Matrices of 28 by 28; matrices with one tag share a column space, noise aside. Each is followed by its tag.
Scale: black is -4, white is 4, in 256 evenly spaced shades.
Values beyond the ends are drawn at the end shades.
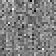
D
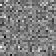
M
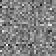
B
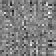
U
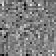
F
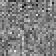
F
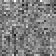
F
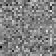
M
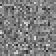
B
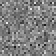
B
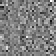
M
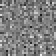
U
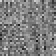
D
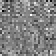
F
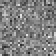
U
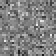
U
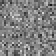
U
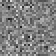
M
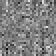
U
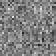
B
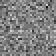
M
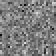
U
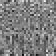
F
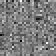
D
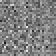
M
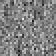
U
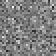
M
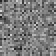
D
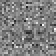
B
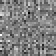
U
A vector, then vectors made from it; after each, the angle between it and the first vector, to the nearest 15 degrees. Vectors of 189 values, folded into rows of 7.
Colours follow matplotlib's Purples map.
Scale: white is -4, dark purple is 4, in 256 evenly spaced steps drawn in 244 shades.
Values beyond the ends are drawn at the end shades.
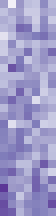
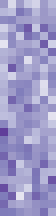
45 degrees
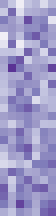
60 degrees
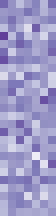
105 degrees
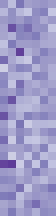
75 degrees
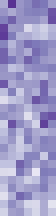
135 degrees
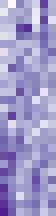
30 degrees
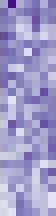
150 degrees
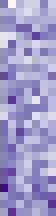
45 degrees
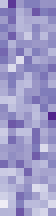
135 degrees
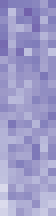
135 degrees
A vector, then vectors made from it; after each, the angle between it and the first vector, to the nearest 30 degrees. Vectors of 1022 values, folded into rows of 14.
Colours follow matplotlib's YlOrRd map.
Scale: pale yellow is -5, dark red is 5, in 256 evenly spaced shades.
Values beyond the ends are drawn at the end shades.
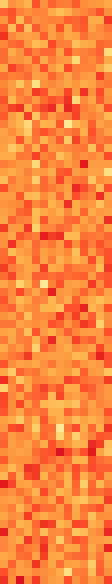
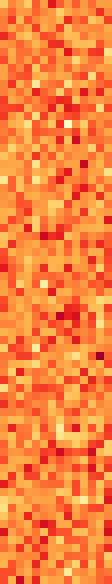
30 degrees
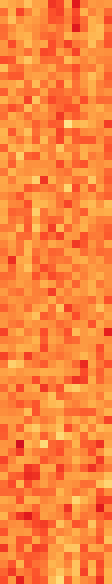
60 degrees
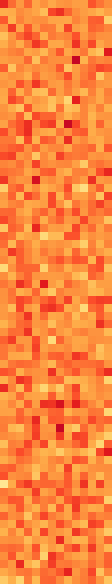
150 degrees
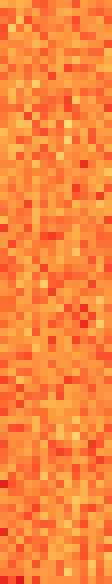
30 degrees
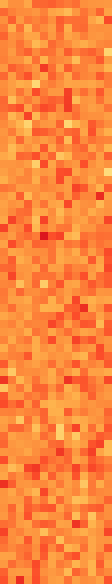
30 degrees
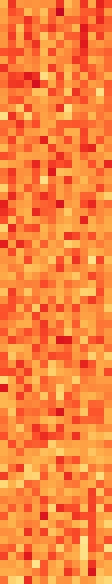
120 degrees
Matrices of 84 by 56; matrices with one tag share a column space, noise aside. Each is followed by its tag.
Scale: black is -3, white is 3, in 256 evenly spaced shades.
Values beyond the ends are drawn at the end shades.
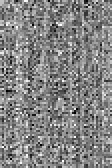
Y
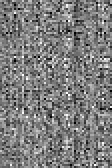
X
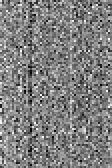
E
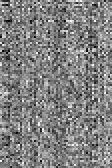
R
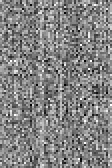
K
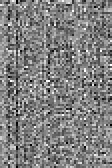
Y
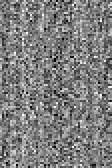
X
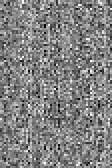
K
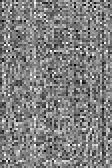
R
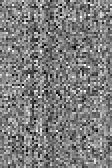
E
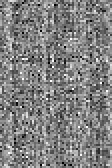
X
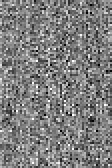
K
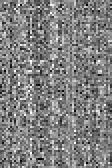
K
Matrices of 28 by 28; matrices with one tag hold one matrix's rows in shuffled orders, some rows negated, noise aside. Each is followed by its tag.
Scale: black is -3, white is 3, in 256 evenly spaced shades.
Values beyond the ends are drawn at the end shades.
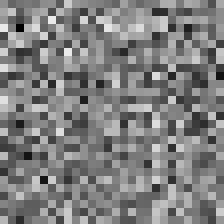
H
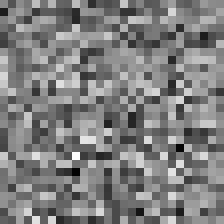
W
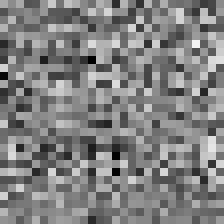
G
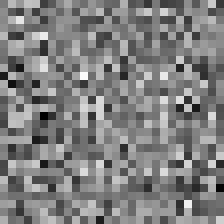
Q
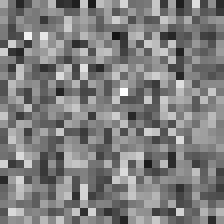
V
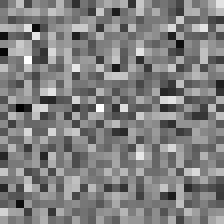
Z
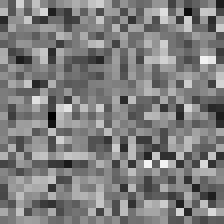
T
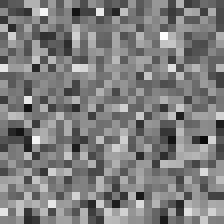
Z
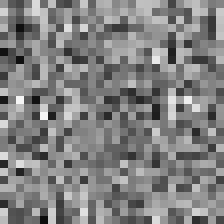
H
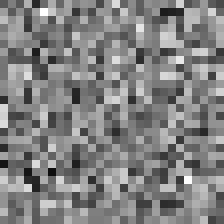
Z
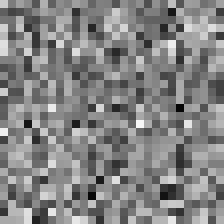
Z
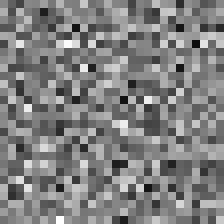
V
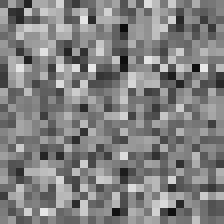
V
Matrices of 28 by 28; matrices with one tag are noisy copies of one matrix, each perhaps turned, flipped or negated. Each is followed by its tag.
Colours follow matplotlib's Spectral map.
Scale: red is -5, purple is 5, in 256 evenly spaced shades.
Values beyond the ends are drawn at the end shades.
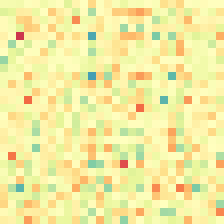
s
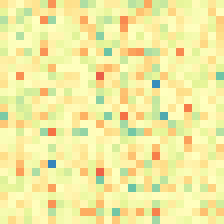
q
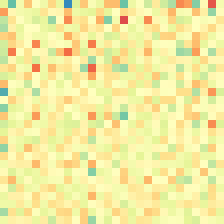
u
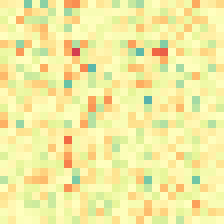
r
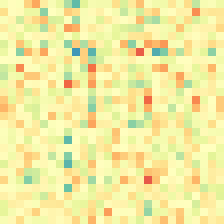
r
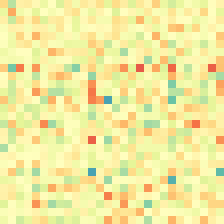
q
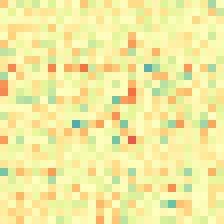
q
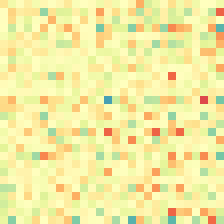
u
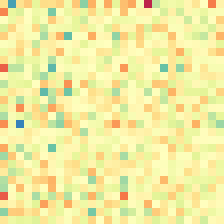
u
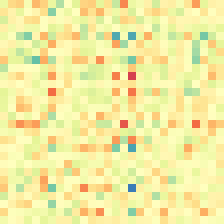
s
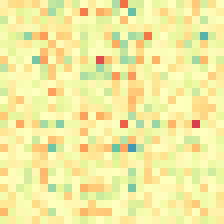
s
